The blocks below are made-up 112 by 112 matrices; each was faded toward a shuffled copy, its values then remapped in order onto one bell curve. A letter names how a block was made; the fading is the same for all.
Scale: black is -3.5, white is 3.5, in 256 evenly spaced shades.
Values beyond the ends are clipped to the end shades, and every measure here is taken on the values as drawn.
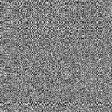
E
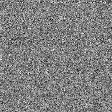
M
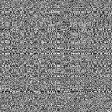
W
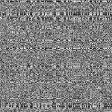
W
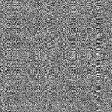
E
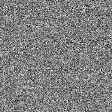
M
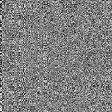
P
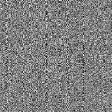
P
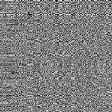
W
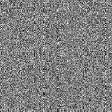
P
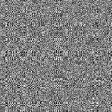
E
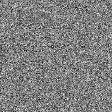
M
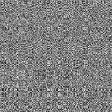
E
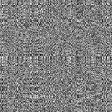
E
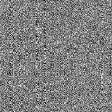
P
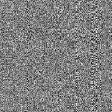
P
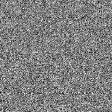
M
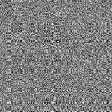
E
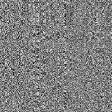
P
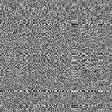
W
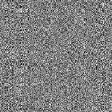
P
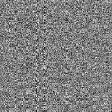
P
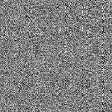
P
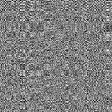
E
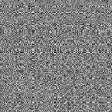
W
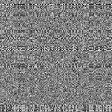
W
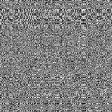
W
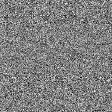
M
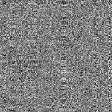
P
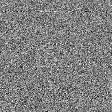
M
